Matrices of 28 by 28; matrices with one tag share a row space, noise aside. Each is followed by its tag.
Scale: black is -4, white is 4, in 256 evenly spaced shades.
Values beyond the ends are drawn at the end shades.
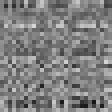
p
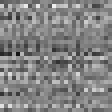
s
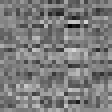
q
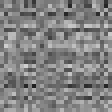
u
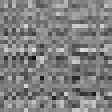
p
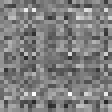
u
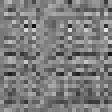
u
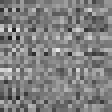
s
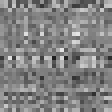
p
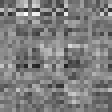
q
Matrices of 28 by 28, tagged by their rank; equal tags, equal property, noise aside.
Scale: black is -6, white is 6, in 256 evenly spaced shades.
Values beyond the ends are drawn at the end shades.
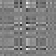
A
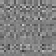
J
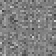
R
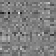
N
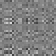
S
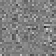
R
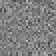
R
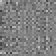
N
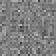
R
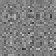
N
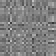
J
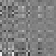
S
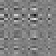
A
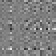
S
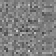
R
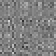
J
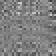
J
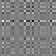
A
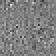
R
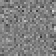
R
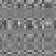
S
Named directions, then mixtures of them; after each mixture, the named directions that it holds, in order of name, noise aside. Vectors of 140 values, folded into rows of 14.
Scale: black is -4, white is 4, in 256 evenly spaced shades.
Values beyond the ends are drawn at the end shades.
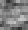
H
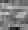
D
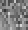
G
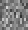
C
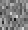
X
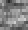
H.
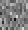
X.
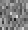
X.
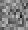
C, G, H.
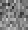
C, D, G.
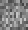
C, H.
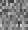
G, X.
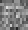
C, D.
